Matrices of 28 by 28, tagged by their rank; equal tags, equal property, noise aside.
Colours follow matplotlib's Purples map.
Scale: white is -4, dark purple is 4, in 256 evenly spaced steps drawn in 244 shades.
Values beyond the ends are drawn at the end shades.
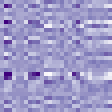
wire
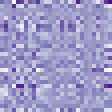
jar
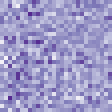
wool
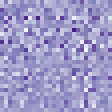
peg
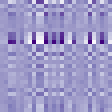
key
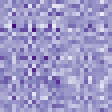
jar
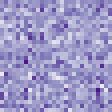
wool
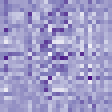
jar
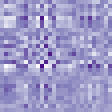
wire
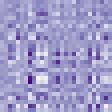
wire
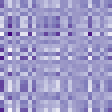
key
